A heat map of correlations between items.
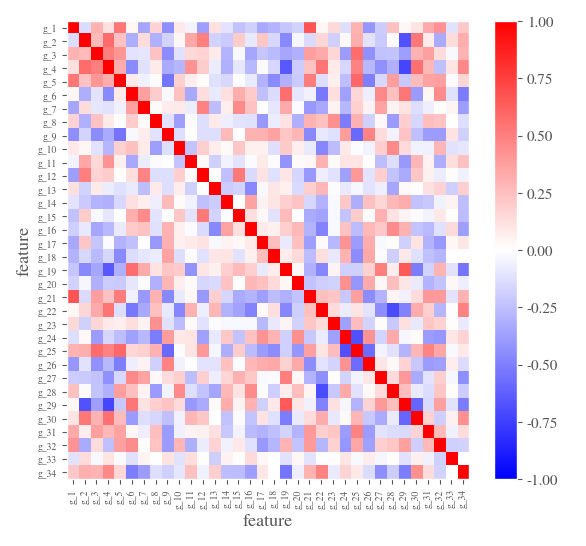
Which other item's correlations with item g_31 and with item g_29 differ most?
g_4
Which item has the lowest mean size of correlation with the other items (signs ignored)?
g_33
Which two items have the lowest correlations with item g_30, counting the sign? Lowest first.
g_29, g_19
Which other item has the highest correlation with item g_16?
g_28
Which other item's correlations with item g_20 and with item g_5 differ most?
g_25
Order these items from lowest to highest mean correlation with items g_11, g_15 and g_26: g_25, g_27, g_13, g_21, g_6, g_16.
g_21, g_13, g_25, g_6, g_27, g_16
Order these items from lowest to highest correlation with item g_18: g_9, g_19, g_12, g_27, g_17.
g_12, g_27, g_19, g_17, g_9
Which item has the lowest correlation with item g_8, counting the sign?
g_24
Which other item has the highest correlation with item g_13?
g_22
